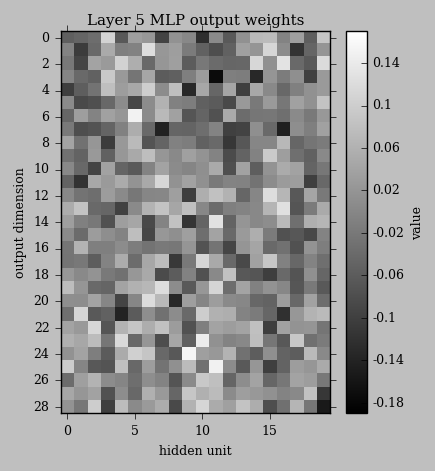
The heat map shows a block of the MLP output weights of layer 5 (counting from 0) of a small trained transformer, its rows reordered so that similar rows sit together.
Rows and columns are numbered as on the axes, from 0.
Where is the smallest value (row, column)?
3, 11
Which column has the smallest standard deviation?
0
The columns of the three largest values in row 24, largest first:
9, 5, 6
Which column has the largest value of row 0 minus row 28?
19
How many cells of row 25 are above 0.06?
4
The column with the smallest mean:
12
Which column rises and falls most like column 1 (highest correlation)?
18
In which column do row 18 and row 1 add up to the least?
17
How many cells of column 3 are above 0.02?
9
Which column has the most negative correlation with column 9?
8
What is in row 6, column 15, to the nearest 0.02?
-0.02
